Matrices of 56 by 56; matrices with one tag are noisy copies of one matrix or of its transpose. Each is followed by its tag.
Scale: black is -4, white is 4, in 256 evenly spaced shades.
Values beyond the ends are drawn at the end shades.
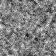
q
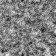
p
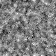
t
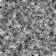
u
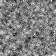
u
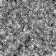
u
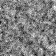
p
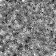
u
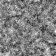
p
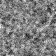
q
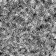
u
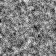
q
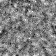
t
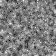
u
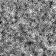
p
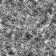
q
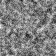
q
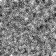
u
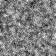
t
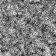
p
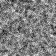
t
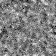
t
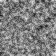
u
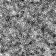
p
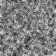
u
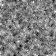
u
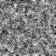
t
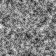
q
